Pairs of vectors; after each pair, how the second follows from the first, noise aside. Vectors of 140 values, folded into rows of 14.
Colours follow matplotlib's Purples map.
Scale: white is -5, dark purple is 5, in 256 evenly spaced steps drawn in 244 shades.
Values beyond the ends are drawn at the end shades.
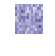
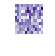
negated, scaled up.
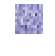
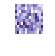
reversed, negated, scaled up.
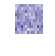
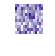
negated, scaled up.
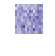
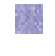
wrapped around, negated, shrunk.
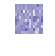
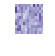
wrapped around, negated.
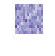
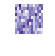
reversed, negated, scaled up.
